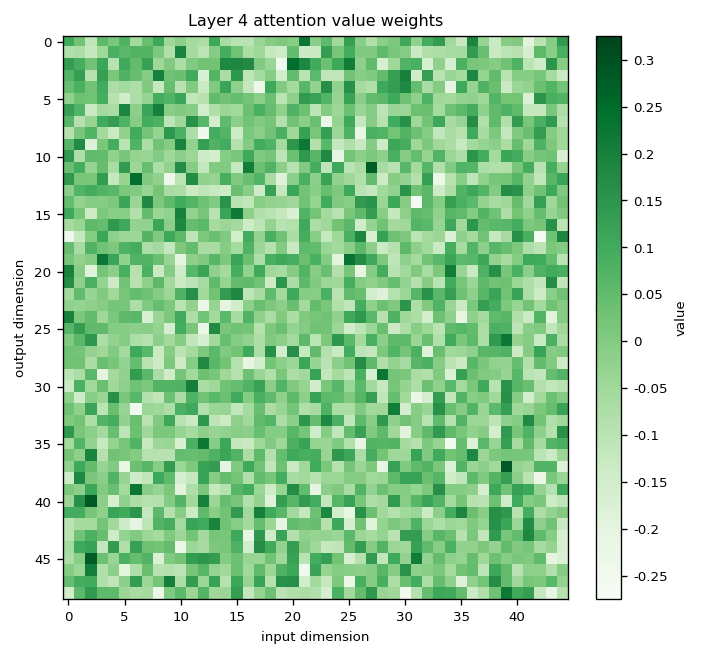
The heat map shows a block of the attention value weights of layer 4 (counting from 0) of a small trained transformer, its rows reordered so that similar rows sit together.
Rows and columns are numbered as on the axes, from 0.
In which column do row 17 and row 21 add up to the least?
42
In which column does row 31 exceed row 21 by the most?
4
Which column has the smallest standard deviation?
37
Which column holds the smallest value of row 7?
23
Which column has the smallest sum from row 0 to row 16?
19
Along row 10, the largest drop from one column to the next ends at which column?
24
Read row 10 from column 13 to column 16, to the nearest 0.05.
-0.15 0 0 0.1
